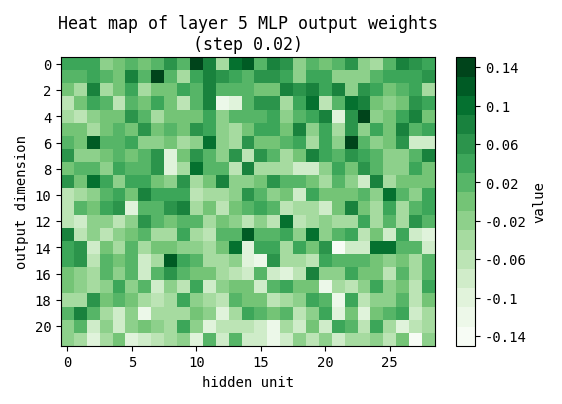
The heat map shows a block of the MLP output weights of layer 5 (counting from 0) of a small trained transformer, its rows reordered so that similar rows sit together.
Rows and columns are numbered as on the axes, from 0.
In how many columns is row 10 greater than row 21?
23
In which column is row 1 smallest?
9
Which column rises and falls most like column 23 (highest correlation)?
27
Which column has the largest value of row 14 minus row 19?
13
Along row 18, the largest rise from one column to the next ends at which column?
22
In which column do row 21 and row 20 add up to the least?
16
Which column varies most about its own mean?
14
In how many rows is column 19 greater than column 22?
9
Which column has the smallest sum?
12
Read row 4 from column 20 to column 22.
0.08 -0.1 0.06
